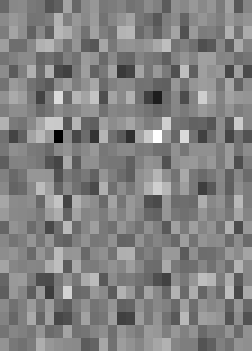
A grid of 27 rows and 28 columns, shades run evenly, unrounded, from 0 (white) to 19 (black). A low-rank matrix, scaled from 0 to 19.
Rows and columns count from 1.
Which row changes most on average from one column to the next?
11
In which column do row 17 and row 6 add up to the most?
8
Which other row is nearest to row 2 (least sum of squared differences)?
9
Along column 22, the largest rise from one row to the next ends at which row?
24
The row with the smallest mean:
10
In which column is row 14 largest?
7
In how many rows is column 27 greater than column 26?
14
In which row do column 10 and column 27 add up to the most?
23
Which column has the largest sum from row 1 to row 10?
18
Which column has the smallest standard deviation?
25
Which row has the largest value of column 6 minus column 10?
22
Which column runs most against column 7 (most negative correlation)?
21
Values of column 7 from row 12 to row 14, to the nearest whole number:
9 14 13
